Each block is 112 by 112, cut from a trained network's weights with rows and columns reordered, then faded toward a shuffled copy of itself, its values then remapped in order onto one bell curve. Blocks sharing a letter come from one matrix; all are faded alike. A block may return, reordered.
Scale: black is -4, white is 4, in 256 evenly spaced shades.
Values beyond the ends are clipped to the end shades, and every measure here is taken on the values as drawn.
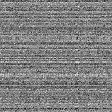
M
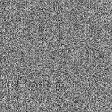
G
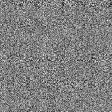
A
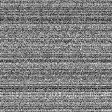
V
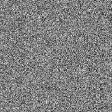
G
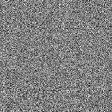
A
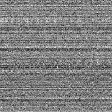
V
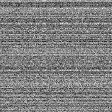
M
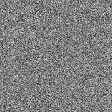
A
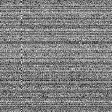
V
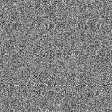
G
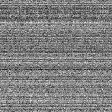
V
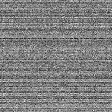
V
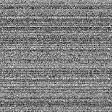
V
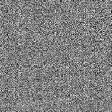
G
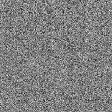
A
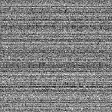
V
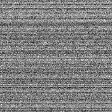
V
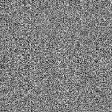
G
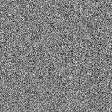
A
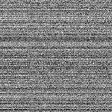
V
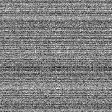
M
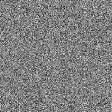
A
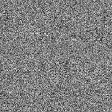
A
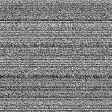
V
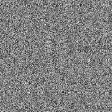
A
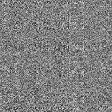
G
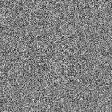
A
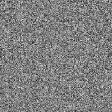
G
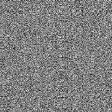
G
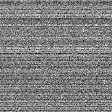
V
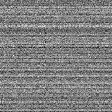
V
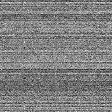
V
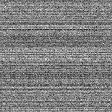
V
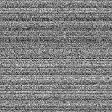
M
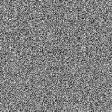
A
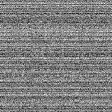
M
